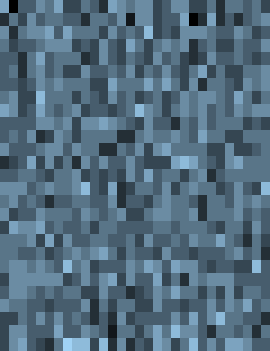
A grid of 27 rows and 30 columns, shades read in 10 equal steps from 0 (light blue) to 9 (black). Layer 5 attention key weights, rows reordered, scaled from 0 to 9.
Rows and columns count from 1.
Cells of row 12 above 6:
2
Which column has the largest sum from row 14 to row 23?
14
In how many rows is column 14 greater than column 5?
15
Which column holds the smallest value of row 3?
17
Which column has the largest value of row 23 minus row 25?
25
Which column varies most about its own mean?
22
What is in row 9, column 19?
6
